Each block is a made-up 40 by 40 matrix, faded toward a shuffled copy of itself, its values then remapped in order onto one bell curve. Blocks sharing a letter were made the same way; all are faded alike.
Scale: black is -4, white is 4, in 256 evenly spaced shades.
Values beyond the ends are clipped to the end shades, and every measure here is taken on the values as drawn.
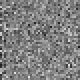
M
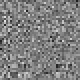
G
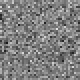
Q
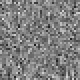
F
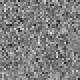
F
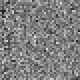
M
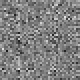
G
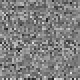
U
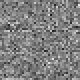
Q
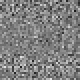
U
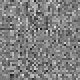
G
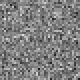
U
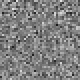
U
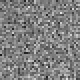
F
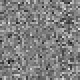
M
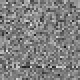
U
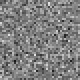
F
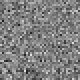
U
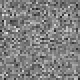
U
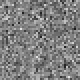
M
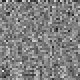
U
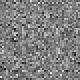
G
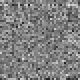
U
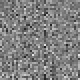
M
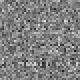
U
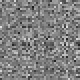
G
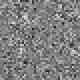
M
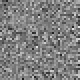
M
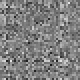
G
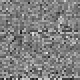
U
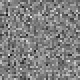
M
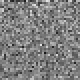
Q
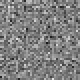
Q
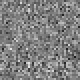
U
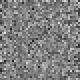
M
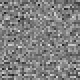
U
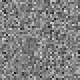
M
